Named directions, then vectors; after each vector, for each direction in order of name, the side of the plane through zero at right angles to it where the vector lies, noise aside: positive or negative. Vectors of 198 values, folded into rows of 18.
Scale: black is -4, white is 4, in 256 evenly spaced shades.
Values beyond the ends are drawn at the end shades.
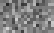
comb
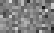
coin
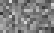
positive, positive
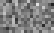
negative, negative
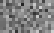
negative, positive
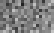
negative, positive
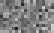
negative, positive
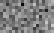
negative, positive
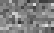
positive, positive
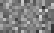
positive, negative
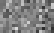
positive, negative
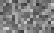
positive, positive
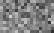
positive, positive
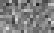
positive, positive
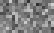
positive, positive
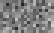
negative, positive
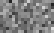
negative, negative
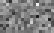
negative, negative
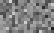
positive, positive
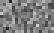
negative, negative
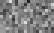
positive, positive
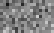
negative, positive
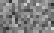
negative, negative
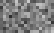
negative, negative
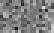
negative, positive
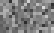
negative, negative
